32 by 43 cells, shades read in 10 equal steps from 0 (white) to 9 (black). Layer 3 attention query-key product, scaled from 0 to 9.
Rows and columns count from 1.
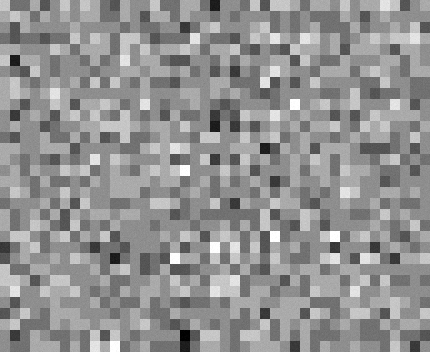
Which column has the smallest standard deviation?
14
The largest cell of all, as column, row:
19, 31
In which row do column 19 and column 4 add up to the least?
16
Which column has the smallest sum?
10
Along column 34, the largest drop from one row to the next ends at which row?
24
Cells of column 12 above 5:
3
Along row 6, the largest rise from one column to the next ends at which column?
2
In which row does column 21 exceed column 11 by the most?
22
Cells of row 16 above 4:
9
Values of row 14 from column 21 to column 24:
4 4 4 3
